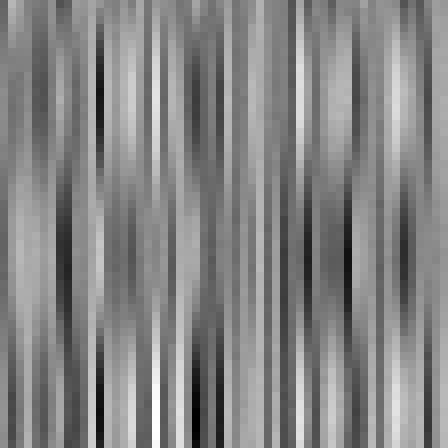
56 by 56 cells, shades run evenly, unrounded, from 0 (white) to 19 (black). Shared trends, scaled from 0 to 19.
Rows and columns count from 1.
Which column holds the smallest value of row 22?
20
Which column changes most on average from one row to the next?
13
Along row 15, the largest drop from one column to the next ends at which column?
14
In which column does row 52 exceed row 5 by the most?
25
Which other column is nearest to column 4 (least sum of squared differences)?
35
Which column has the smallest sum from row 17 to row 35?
33
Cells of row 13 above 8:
31
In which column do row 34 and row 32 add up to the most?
44
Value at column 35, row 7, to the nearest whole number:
10
